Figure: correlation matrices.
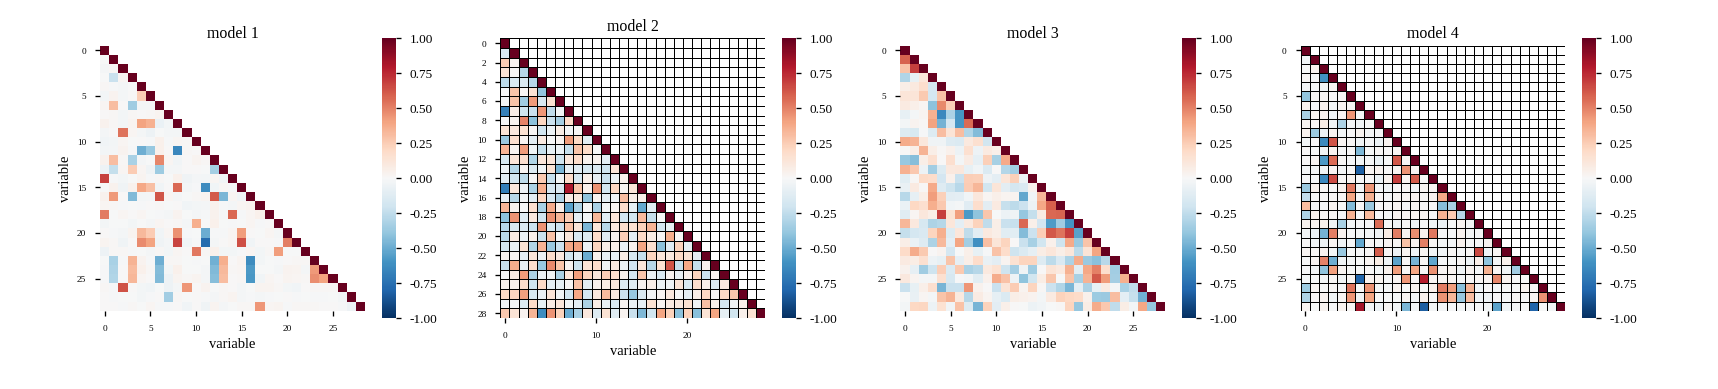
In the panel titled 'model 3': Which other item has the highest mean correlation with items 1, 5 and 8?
2
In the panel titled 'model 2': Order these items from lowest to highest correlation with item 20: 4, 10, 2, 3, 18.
4, 2, 3, 10, 18
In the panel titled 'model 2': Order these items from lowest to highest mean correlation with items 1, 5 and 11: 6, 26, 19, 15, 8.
19, 15, 8, 6, 26
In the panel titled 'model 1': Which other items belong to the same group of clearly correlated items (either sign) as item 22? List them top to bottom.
10, 19
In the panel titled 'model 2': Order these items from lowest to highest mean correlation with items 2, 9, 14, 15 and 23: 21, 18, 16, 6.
16, 6, 21, 18
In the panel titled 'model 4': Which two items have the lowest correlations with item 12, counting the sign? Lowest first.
2, 23
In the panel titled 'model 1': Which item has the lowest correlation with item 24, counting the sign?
16
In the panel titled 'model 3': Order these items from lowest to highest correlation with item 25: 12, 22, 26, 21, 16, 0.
26, 12, 0, 16, 22, 21
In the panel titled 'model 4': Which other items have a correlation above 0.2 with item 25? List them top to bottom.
11, 13, 21
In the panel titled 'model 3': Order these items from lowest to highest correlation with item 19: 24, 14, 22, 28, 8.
28, 22, 24, 14, 8
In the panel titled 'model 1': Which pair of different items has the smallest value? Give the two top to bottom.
11, 21
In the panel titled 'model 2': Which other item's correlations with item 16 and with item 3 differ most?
6
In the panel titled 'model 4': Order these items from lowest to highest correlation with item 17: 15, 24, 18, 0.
15, 18, 24, 0
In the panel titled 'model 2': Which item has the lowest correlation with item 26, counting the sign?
14
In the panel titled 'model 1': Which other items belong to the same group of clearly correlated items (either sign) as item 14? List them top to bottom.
0, 18
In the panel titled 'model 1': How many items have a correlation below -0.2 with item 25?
4
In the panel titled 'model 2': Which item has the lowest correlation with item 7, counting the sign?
0
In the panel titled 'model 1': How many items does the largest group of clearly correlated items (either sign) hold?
9
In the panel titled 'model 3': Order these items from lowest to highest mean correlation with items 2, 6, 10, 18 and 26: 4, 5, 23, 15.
23, 15, 5, 4
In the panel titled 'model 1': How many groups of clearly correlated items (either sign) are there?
7
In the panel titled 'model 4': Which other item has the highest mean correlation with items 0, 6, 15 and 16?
28
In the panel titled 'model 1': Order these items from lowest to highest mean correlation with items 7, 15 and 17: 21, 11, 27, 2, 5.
11, 27, 2, 5, 21
